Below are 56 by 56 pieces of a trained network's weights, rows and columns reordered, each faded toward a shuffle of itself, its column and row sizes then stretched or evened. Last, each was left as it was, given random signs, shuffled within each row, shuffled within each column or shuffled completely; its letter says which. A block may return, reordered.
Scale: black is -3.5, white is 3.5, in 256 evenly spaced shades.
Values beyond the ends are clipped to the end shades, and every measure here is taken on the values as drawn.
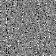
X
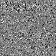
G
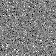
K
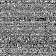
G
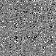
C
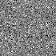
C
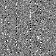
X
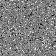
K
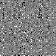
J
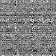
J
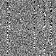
X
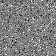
K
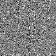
X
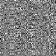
J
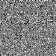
G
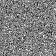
K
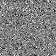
G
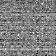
J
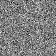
K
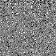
C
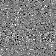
G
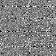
C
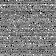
G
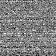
G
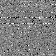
G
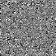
C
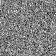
K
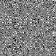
J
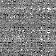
J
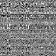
J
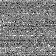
G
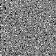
X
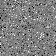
K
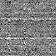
J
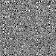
C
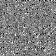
G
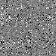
C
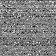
G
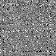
C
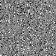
X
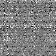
J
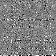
C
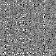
C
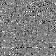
G
